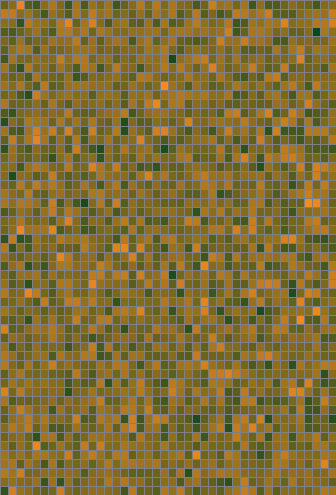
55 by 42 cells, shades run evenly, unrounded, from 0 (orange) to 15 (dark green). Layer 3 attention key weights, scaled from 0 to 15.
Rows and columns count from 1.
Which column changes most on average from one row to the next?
40
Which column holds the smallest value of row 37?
1
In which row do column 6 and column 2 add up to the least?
16
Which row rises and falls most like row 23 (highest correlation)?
26
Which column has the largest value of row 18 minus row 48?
17
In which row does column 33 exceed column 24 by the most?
35
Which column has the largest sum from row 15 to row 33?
11
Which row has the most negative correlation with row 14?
28
